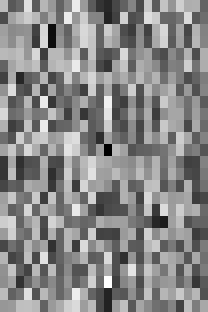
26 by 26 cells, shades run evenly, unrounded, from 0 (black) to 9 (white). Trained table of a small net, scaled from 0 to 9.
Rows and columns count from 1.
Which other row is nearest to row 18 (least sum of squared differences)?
1
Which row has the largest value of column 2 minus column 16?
8
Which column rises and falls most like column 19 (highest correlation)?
24
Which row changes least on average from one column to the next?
19
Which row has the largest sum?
6
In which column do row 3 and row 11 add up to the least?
7
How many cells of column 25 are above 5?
9
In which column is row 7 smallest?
3
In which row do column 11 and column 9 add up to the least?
10
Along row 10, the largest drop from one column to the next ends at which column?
15
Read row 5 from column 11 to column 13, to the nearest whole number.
3 7 3
